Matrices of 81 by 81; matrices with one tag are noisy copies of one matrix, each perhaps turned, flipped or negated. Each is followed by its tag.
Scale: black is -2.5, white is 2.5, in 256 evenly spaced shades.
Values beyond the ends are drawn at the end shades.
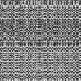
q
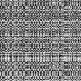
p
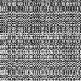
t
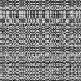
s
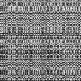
t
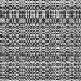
s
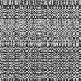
q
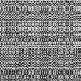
t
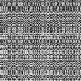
t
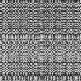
q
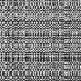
p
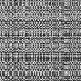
p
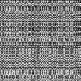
t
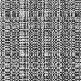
p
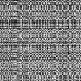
p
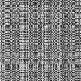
p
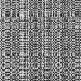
p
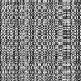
s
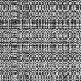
p
